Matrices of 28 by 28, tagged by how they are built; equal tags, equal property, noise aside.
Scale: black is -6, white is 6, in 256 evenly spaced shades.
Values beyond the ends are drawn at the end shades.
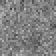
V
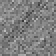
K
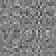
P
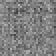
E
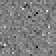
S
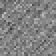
K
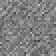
K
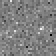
S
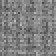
E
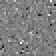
S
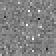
S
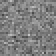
E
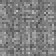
E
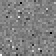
S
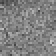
V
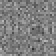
E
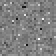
S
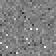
S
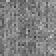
E
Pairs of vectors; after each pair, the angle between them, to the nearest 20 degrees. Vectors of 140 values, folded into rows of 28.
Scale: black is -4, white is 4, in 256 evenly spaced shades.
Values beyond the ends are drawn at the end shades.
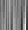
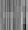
160 degrees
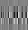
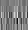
140 degrees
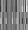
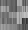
60 degrees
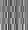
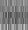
40 degrees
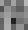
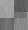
80 degrees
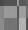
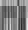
140 degrees
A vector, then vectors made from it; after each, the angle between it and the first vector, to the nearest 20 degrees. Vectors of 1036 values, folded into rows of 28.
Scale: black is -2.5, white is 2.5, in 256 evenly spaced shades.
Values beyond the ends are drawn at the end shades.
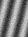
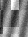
140 degrees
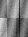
60 degrees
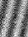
160 degrees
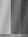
80 degrees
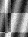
40 degrees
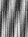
140 degrees
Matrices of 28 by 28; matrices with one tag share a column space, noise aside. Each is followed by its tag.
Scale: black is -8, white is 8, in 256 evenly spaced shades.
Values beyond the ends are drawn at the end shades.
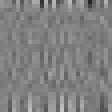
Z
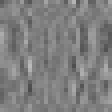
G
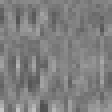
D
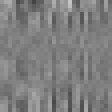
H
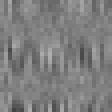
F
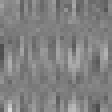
F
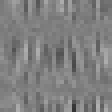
F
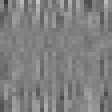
H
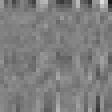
Z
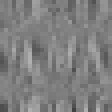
F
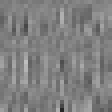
D
